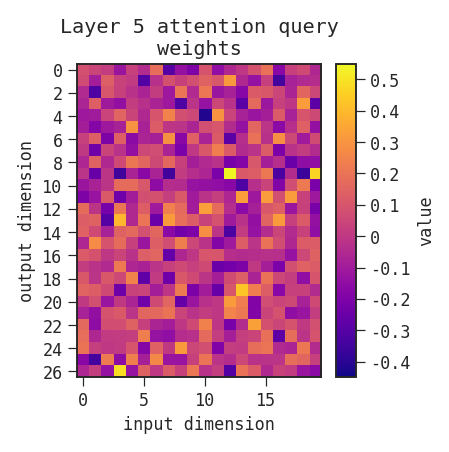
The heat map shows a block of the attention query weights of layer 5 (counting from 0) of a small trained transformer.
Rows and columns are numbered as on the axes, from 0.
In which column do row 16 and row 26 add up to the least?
12
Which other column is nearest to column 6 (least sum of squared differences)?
2
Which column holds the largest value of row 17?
3
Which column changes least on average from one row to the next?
0
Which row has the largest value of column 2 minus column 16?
1
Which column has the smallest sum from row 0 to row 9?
13
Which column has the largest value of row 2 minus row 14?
8
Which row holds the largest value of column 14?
22
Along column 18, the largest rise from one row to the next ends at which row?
10
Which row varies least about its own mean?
16
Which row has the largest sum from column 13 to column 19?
11
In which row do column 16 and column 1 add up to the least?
9
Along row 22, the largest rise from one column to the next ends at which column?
14
